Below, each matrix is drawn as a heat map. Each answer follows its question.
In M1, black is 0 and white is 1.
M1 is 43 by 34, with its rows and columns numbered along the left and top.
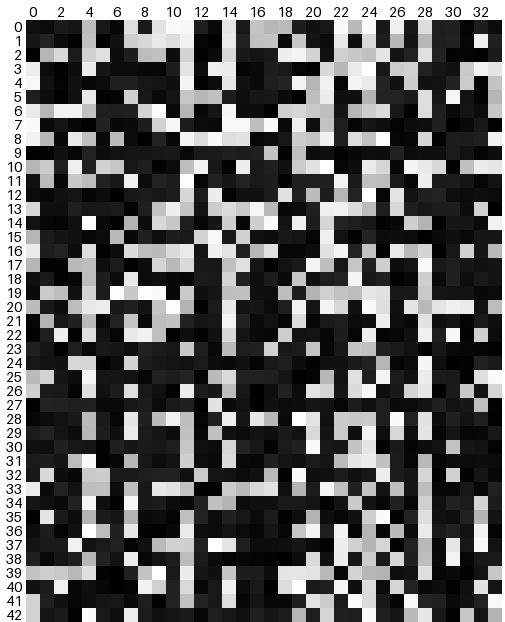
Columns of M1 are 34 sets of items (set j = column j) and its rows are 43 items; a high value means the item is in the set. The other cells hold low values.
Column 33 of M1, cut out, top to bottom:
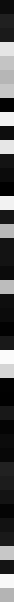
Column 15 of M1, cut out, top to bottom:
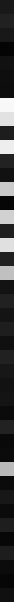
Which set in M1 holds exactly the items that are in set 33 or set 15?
21
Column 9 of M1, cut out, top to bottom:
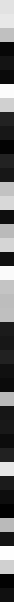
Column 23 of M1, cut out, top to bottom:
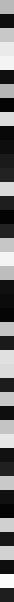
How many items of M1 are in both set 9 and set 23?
9
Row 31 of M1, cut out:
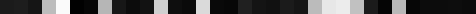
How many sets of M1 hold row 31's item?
10
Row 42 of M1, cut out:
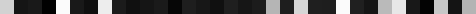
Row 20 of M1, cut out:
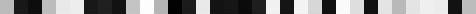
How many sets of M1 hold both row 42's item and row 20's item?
9
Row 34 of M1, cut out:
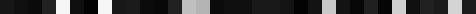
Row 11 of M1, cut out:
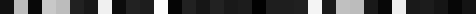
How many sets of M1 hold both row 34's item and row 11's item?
3
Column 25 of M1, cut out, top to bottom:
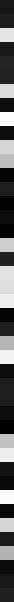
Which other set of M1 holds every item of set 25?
28
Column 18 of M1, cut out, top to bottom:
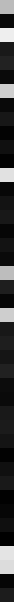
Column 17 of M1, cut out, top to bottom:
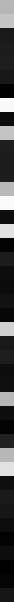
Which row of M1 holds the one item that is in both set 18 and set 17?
0
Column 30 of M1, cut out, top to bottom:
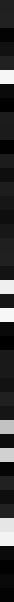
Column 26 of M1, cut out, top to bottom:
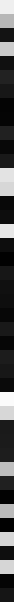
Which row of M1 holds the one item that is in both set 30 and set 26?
38
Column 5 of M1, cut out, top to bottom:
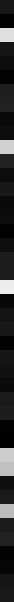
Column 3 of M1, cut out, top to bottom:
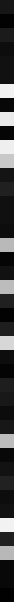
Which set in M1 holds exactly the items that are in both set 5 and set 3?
29
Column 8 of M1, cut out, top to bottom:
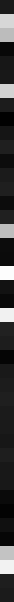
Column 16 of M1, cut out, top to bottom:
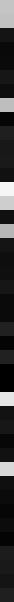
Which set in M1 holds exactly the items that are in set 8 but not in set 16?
2
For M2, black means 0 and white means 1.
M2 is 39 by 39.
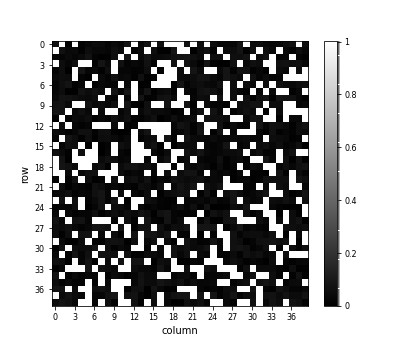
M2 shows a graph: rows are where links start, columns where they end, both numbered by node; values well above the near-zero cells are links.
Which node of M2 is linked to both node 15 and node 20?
node 4
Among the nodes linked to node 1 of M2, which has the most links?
node 19
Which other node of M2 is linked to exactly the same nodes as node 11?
node 25
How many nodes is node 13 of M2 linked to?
9
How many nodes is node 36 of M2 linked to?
11
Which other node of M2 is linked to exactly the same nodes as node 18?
node 3
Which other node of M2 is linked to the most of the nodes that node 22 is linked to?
node 27
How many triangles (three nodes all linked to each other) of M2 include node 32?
3
